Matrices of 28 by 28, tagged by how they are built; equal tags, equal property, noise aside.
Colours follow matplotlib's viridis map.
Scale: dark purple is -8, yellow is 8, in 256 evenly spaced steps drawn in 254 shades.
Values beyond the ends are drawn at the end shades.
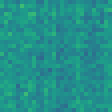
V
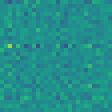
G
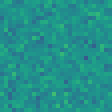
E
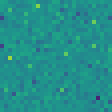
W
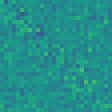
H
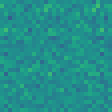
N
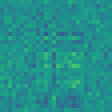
G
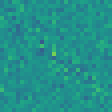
H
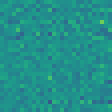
G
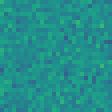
E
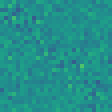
H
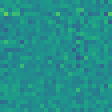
G
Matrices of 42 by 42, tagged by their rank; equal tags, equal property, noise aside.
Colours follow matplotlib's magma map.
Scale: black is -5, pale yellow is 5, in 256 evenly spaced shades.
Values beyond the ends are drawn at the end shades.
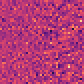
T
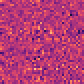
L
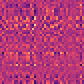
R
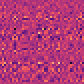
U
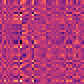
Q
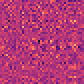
T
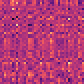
R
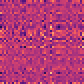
R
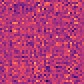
T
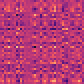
Q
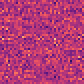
L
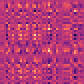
Q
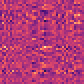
U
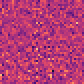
L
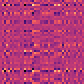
Q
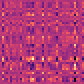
Q
